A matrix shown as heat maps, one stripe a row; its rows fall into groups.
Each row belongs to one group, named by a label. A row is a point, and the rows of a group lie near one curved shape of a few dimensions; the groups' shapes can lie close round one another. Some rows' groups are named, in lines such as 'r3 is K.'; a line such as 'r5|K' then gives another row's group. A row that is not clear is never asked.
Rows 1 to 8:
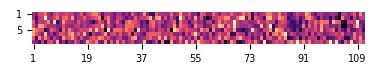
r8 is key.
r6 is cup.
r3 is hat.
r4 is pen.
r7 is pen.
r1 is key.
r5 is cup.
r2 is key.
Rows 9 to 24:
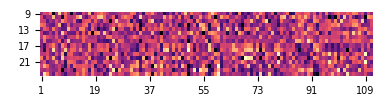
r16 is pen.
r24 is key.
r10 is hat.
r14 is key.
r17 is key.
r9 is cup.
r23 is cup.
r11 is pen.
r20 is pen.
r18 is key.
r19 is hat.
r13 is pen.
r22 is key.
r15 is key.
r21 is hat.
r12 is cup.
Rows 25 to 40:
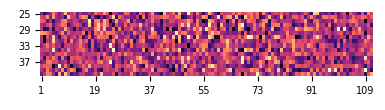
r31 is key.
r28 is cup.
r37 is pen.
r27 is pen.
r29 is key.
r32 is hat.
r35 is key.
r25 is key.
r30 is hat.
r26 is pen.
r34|pen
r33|pen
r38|cup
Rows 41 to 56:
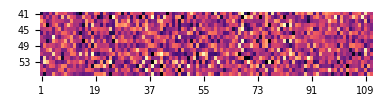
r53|key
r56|key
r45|pen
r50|pen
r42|pen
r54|key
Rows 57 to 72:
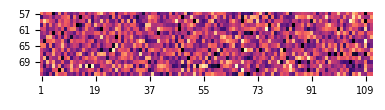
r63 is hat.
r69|pen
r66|pen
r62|key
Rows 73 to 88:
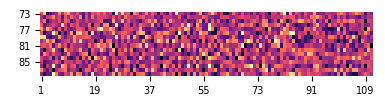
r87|pen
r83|pen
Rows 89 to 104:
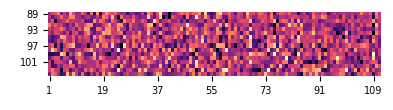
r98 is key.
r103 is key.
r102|key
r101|pen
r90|key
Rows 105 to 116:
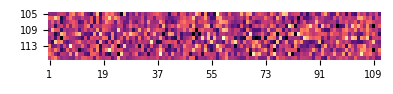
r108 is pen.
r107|key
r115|pen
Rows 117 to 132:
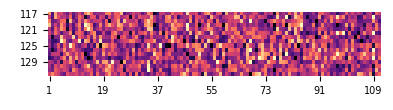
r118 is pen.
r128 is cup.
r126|cup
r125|key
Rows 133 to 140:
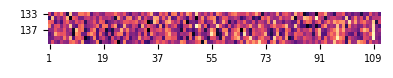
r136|pen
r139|hat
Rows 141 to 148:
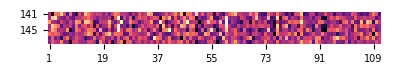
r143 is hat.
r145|key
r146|hat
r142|key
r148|pen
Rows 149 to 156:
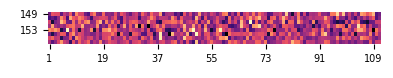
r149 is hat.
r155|hat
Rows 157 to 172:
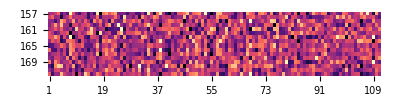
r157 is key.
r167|key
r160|pen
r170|hat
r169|pen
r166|key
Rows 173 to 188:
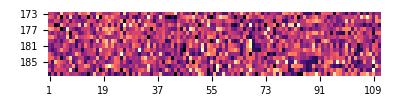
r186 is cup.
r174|key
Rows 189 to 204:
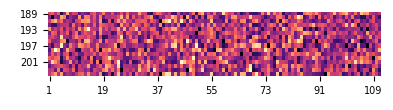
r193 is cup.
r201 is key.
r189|cup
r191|key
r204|key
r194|pen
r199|key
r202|pen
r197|key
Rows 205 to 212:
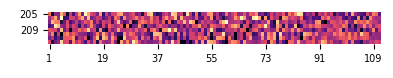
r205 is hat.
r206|key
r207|key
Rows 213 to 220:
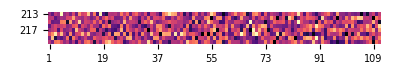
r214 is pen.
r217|pen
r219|pen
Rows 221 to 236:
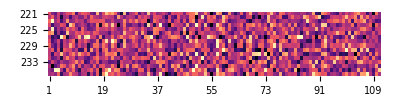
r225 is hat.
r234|key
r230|key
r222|key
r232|cup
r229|pen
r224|key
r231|key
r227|hat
